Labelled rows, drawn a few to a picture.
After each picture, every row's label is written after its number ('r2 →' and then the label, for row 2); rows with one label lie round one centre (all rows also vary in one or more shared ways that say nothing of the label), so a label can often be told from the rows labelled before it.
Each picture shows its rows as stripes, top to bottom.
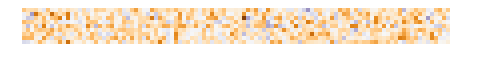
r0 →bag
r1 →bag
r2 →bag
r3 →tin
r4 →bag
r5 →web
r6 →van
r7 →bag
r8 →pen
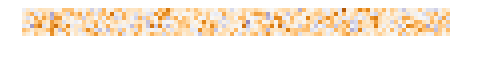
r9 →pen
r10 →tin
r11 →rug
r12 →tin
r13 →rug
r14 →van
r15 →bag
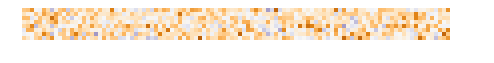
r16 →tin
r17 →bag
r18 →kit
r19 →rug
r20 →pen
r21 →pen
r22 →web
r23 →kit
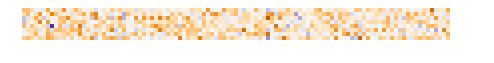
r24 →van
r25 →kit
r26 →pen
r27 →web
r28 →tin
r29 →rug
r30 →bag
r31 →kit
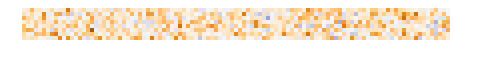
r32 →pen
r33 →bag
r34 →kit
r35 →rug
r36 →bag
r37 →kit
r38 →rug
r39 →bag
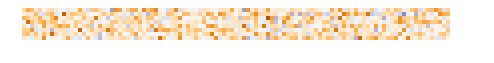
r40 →van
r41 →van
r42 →bag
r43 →web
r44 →bag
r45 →kit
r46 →bag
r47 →pen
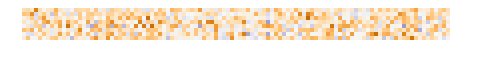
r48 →rug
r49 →tin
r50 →pen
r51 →bag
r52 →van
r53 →kit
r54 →web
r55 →kit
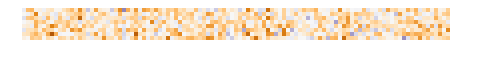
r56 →pen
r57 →bag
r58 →web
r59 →bag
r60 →van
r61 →web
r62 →rug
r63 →tin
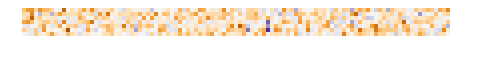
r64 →kit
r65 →bag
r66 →tin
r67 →kit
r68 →web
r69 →pen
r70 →bag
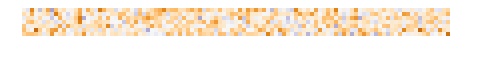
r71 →rug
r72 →rug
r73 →web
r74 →kit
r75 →bag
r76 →rug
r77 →kit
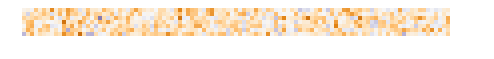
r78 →bag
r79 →bag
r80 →pen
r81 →kit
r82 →pen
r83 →web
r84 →pen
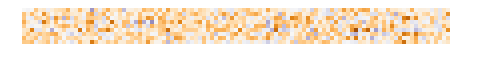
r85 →pen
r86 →bag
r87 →rug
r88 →rug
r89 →van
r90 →kit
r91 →rug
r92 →bag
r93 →kit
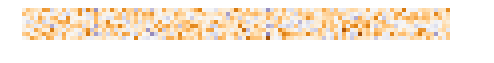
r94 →web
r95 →tin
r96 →pen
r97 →kit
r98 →web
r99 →tin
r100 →pen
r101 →rug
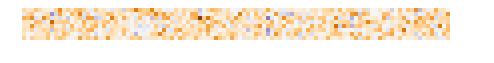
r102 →bag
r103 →web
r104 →tin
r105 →kit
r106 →tin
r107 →tin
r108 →van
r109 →kit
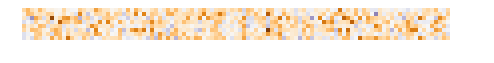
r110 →kit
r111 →kit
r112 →van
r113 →web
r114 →tin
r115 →bag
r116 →rug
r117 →pen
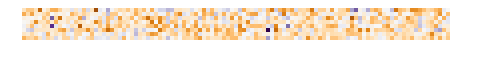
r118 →tin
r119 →bag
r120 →web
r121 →rug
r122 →tin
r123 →kit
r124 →van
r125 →van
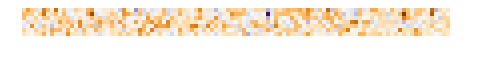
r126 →rug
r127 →kit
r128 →kit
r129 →bag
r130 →tin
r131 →bag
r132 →pen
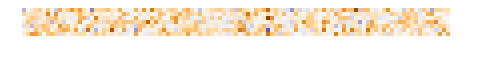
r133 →web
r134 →rug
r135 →rug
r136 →web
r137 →web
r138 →web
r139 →rug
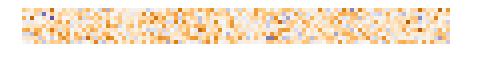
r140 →tin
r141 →van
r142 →tin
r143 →van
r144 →kit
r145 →kit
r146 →web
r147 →kit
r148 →van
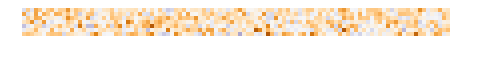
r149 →web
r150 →bag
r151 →pen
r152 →pen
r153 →pen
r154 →tin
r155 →bag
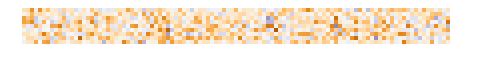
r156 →pen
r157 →tin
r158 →kit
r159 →kit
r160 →bag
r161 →tin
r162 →bag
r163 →kit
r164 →rug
